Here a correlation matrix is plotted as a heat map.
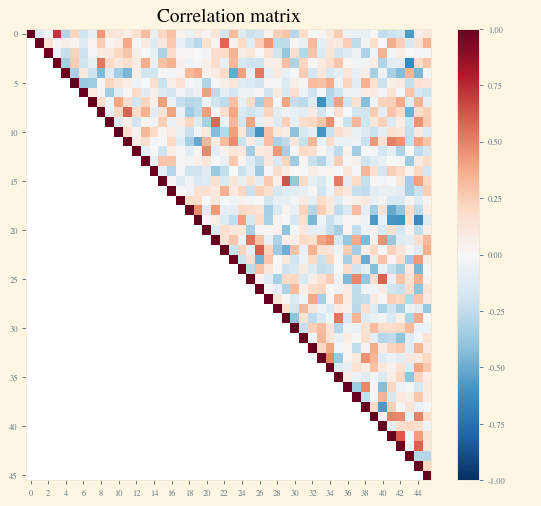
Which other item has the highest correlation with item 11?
8
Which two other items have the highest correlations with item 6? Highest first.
20, 43
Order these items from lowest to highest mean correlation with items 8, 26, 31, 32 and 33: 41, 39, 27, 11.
41, 27, 11, 39
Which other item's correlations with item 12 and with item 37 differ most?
25
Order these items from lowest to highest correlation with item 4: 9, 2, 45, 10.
10, 2, 9, 45
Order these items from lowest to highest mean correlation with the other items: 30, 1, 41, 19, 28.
19, 28, 30, 41, 1
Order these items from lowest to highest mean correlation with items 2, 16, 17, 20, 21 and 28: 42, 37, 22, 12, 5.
42, 37, 5, 22, 12
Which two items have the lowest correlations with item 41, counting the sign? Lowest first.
19, 18
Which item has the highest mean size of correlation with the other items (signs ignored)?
44
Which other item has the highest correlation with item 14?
38
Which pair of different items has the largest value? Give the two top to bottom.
0, 3
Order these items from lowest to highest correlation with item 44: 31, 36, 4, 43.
4, 43, 36, 31
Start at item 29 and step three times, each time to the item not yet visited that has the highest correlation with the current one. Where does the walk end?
7
